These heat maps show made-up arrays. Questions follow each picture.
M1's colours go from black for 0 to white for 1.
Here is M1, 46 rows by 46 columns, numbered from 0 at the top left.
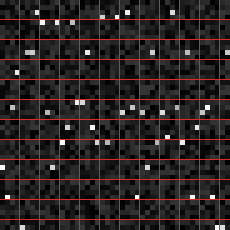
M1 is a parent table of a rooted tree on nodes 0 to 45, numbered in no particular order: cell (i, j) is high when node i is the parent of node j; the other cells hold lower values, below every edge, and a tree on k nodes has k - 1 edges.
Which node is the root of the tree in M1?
22
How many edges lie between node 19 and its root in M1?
2
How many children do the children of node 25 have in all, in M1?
4
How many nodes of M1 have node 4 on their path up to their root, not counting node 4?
8
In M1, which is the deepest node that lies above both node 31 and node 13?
28
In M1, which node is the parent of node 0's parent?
27
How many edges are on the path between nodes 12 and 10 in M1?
8
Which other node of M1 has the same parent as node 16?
15
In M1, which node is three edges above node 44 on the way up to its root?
33
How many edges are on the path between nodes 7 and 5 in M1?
7
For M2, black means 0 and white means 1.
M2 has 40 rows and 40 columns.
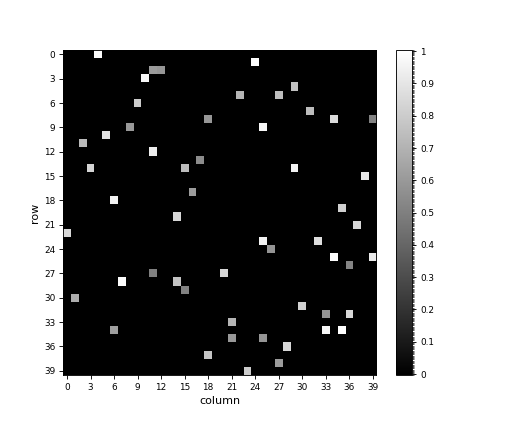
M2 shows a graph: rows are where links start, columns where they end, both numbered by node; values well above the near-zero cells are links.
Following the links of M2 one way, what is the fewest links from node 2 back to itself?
2
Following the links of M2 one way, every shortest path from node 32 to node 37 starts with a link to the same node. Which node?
node 33
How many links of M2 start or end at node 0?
2
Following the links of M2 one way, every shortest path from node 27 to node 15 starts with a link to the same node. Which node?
node 20
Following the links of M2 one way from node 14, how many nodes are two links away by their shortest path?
2
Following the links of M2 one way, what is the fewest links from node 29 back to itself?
6
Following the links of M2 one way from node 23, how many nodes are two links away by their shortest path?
4
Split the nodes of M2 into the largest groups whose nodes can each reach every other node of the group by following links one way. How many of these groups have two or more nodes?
4
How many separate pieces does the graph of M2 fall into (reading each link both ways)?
2
